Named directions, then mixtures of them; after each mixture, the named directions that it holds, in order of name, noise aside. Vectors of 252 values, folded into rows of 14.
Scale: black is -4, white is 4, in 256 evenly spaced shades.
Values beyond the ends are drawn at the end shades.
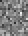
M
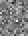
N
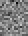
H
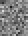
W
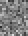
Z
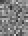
H, N, W.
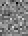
H.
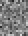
H, M, Z.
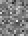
N.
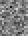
N, W.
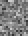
Z.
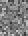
Z.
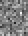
M, Z.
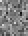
M.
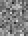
M, N, Z.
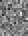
M.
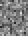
M, Z.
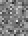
N.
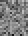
N, Z.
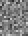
H, M, Z.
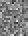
H, N, Z.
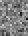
M.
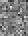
W, Z.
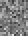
N, Z.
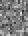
M, Z.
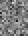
N.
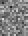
W.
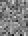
N, Z.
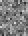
M, Z.
